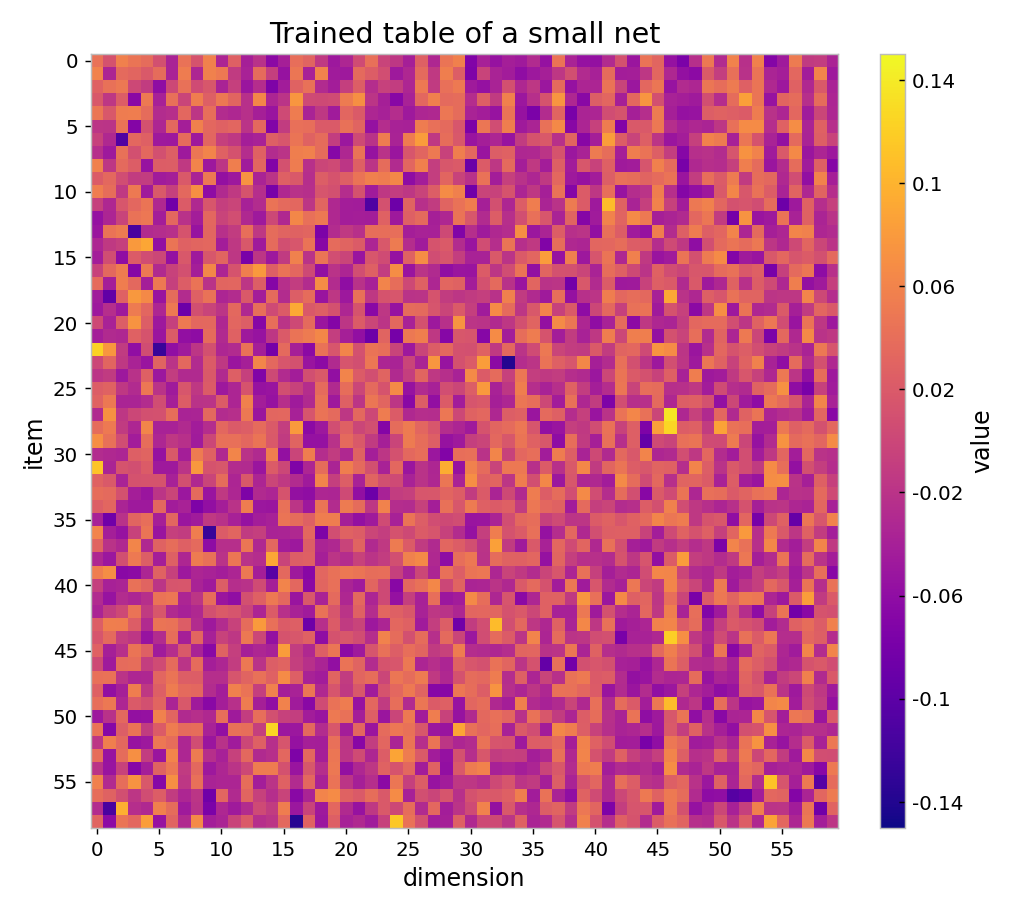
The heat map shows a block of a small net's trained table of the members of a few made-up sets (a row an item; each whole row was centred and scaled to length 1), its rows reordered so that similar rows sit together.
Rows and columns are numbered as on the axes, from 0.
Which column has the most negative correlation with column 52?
22
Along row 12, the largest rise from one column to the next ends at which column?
52
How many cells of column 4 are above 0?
34
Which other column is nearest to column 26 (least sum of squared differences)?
11
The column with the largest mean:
46
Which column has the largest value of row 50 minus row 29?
53
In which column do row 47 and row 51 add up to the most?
14
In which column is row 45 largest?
15
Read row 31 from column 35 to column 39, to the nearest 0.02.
-0.02 0.02 -0.02 0.02 0.06
